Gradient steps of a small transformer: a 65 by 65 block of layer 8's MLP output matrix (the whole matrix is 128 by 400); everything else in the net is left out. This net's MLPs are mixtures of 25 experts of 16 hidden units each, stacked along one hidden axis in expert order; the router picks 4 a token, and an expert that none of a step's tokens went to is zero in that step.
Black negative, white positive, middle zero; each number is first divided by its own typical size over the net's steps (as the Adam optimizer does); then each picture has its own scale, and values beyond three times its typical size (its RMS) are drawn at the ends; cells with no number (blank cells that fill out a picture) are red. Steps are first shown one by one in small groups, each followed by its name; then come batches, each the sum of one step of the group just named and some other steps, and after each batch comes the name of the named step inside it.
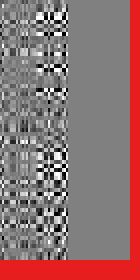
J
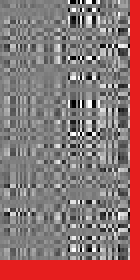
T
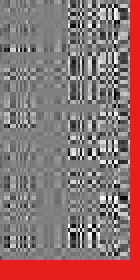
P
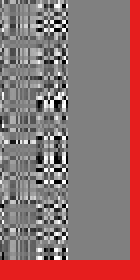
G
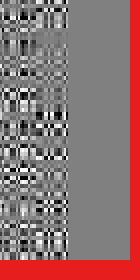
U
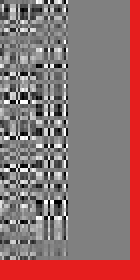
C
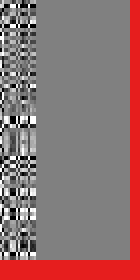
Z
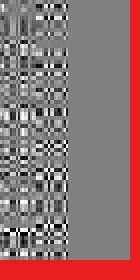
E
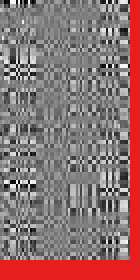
C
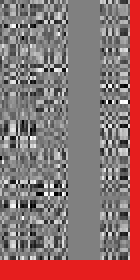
J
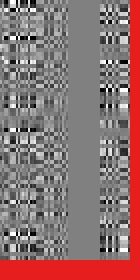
J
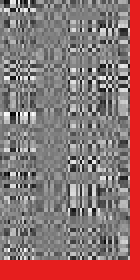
E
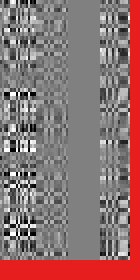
U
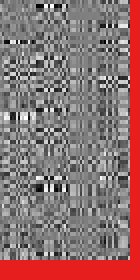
E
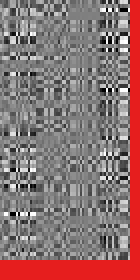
U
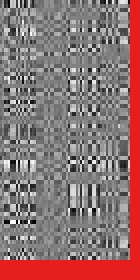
J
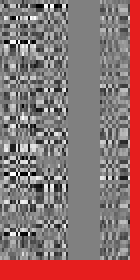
E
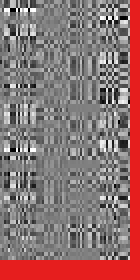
P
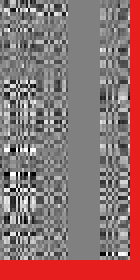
U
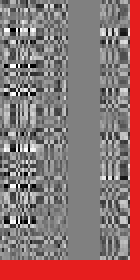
C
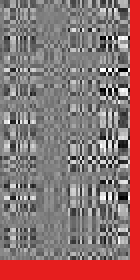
P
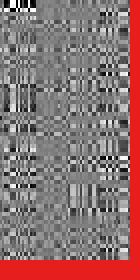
G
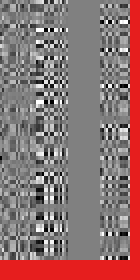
Z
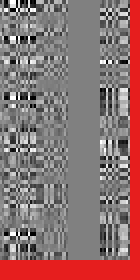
U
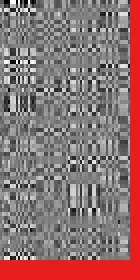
J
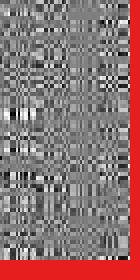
E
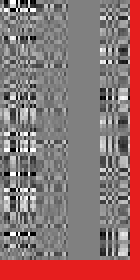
E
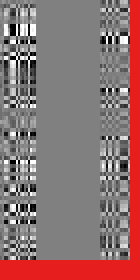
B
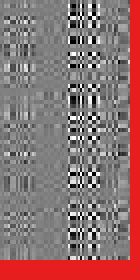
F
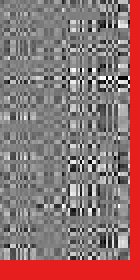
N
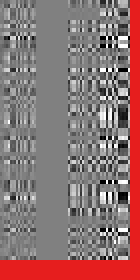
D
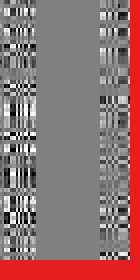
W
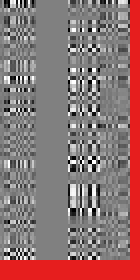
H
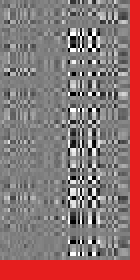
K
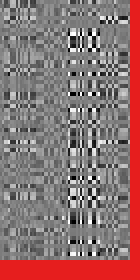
K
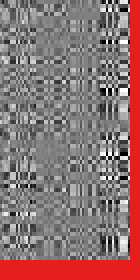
N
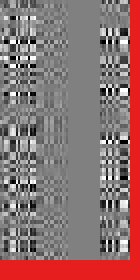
B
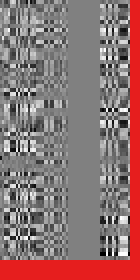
W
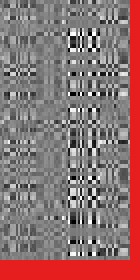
K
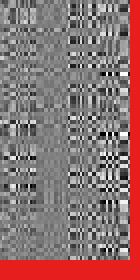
F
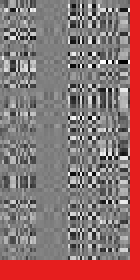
F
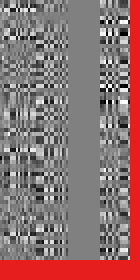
W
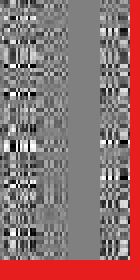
W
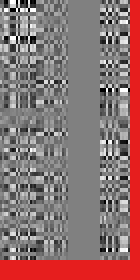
B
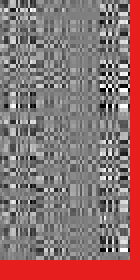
N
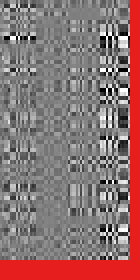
D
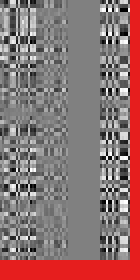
B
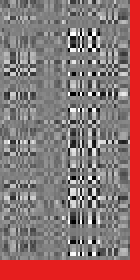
K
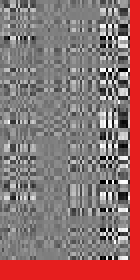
D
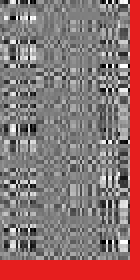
N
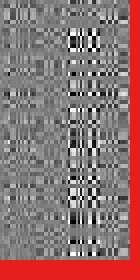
K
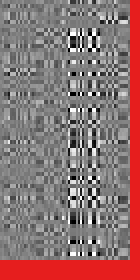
K
